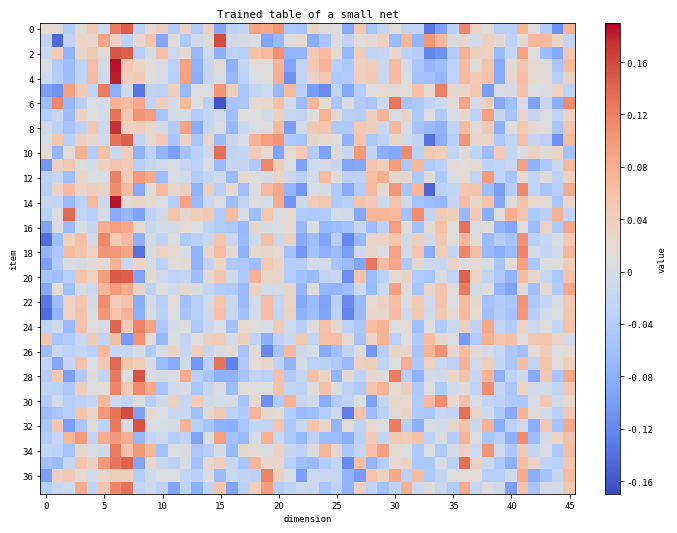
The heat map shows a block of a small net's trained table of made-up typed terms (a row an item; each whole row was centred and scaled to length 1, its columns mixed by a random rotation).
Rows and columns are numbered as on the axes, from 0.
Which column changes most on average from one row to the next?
8
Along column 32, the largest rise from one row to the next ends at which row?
15
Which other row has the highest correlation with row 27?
37
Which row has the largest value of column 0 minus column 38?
10
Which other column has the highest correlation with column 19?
41
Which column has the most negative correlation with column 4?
21
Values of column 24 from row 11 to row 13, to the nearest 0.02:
0 0.06 0
